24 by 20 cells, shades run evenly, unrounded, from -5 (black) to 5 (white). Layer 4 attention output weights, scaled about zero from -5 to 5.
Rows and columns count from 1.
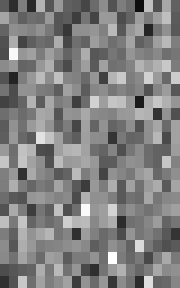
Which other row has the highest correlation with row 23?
7
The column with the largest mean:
5
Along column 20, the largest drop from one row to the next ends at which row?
8
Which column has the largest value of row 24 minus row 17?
3
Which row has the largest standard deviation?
9
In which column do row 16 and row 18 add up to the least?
4
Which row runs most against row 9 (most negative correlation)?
21
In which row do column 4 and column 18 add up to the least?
1
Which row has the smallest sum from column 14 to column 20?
20
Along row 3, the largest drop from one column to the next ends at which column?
17
